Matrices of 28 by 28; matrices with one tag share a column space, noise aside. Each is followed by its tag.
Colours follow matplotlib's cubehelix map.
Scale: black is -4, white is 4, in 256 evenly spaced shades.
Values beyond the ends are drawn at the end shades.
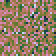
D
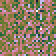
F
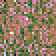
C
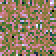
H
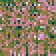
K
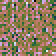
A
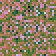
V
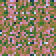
D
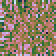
H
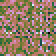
D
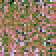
A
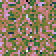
A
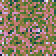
D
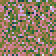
V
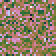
V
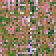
C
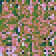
A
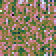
C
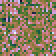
C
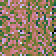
D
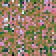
C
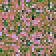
F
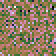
V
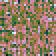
C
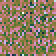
D
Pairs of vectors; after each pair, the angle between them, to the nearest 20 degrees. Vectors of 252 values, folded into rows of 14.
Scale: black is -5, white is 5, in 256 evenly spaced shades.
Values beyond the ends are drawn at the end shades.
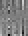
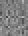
60 degrees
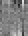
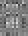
80 degrees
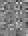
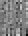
140 degrees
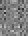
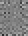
80 degrees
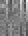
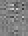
100 degrees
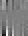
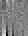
160 degrees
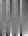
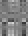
100 degrees
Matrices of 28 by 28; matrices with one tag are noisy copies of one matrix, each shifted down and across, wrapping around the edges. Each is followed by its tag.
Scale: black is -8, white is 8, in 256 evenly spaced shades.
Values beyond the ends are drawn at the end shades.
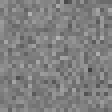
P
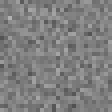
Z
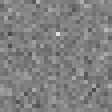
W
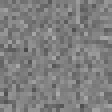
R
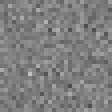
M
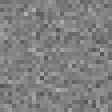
W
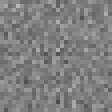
P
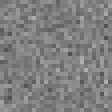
Z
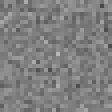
R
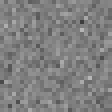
M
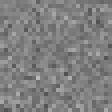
M
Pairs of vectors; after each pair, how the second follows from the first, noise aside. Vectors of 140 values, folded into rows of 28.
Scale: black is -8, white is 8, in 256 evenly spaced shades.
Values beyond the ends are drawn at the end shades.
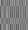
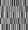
negated, scaled up.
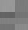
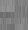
shrunk.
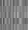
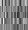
negated, scaled up.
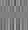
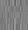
shrunk.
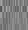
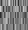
negated, scaled up.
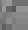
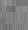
shrunk.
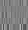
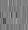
wrapped around, partly zeroed.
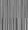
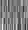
negated, scaled up.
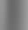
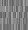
shuffled.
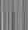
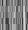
wrapped around, scaled up.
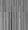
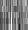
negated, scaled up.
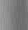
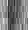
wrapped around, negated, scaled up.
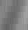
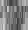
wrapped around, scaled up.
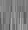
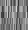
reversed, scaled up.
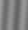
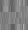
wrapped around, partly zeroed.
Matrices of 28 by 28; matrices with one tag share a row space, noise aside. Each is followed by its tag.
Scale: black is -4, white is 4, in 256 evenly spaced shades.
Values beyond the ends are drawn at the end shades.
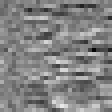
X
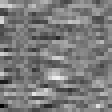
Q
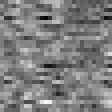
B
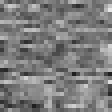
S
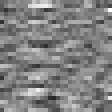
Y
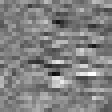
X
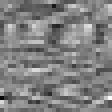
Y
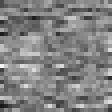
S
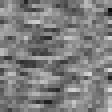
Y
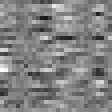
Q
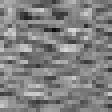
Y
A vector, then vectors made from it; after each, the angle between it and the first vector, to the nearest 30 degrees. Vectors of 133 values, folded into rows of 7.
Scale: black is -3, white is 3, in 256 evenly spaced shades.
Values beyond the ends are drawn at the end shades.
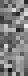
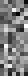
30 degrees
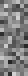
90 degrees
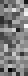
30 degrees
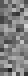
30 degrees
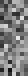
30 degrees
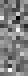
120 degrees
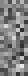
90 degrees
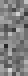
150 degrees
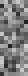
90 degrees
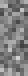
120 degrees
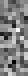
90 degrees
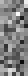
150 degrees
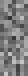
90 degrees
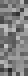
30 degrees
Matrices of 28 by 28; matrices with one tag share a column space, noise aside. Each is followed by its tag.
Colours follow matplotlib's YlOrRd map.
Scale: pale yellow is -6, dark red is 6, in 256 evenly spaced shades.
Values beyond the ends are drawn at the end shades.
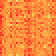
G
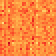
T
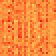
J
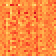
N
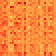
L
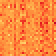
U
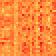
T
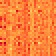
T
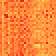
G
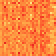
L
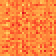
N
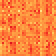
T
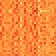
T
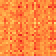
U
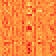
T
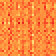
U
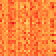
U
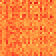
L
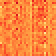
L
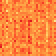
J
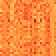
J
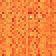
G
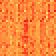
J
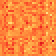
T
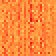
J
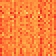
G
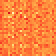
G
